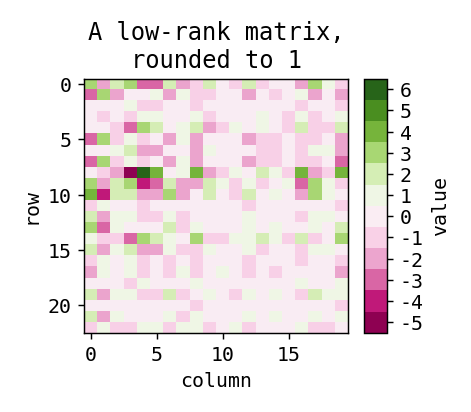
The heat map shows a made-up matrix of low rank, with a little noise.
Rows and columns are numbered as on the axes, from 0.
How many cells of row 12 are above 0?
7
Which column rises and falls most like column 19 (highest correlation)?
8
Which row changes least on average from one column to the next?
20
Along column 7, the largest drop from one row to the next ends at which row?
9
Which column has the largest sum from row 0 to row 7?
1
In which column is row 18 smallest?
3
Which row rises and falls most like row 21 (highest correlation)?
13
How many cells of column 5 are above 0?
6
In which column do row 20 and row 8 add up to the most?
4
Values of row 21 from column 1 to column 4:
-2 1 0 0
